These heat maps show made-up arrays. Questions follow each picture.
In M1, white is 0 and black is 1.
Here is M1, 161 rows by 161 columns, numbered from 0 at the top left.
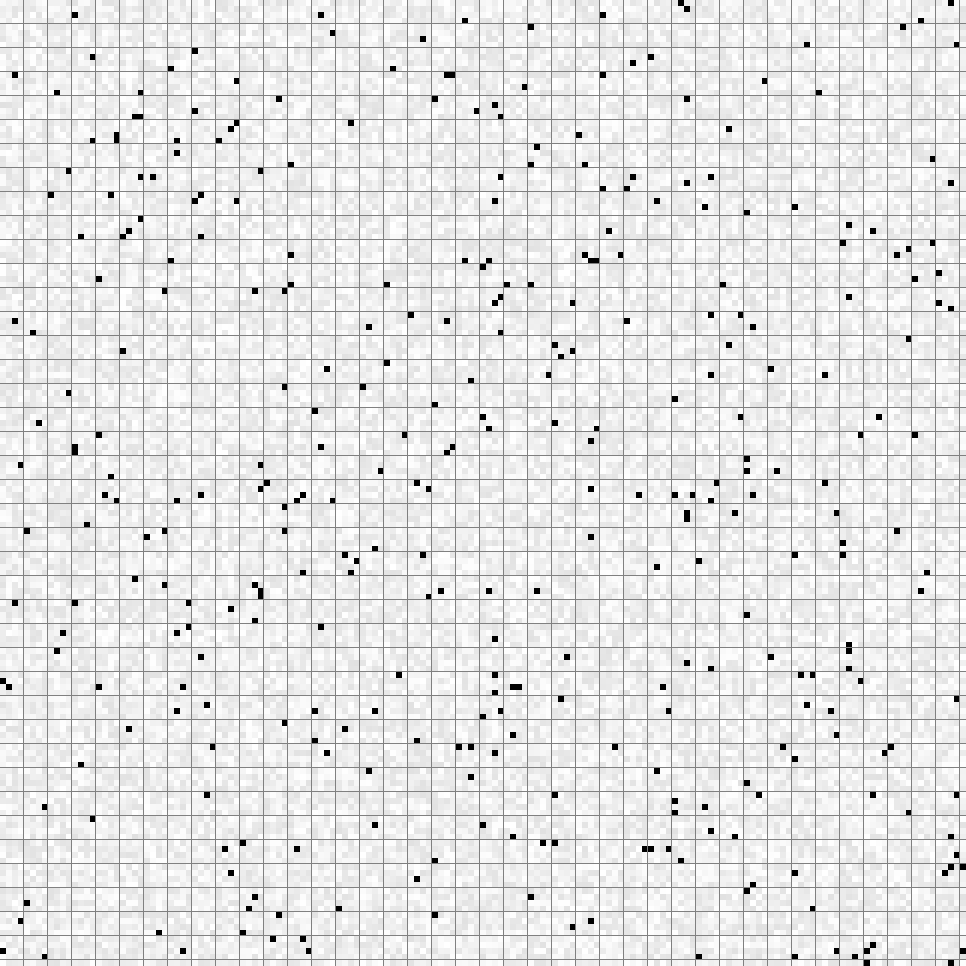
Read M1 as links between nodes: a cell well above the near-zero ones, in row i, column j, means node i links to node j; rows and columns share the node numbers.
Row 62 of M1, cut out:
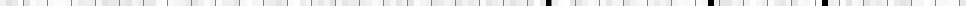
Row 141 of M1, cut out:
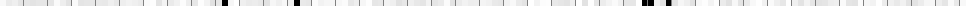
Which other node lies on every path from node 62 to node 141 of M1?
node 118
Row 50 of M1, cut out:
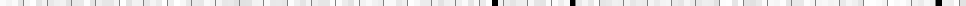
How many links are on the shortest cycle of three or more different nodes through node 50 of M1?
7
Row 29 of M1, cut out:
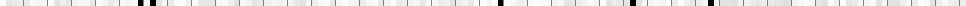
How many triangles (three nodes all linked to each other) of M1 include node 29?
1
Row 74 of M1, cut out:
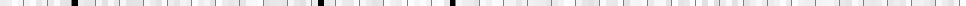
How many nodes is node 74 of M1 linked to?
3
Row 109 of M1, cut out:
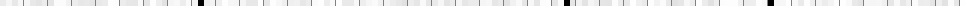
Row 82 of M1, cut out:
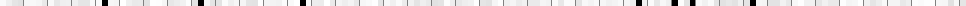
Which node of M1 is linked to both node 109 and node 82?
node 33
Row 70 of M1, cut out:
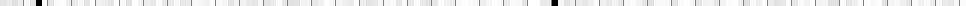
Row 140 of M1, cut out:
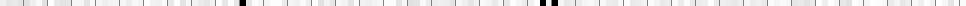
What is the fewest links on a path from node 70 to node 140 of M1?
2
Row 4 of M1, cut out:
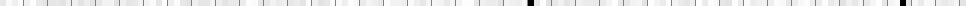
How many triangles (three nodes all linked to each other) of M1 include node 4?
0
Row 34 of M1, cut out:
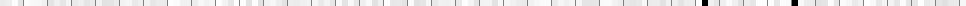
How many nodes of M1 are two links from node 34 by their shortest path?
5
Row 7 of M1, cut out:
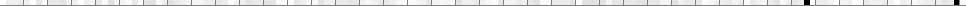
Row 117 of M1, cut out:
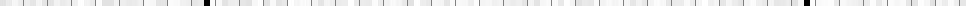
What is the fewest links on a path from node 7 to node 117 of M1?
2
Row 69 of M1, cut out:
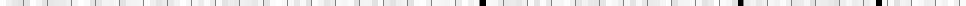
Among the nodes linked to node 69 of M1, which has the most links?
node 80
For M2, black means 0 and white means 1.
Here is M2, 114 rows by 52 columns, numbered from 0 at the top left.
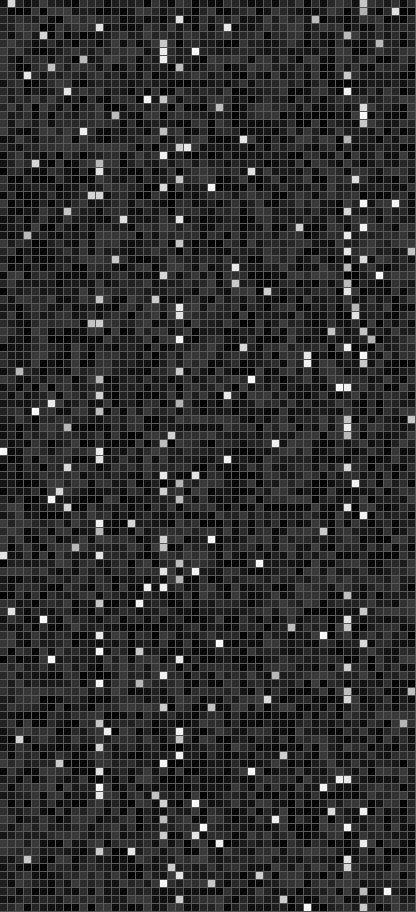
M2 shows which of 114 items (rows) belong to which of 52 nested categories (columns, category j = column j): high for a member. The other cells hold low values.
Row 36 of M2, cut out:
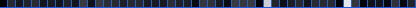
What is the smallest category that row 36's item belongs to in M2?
33
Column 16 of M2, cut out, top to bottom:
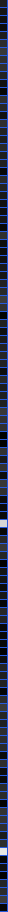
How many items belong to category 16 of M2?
2
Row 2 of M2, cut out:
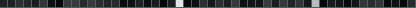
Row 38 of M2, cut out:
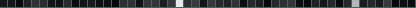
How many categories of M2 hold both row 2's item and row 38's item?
1
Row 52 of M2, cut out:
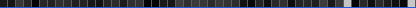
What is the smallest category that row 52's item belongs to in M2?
51
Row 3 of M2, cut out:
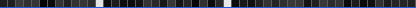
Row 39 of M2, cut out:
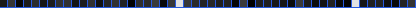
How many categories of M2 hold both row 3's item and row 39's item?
0
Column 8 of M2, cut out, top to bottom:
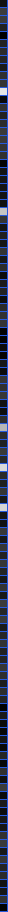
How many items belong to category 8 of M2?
5
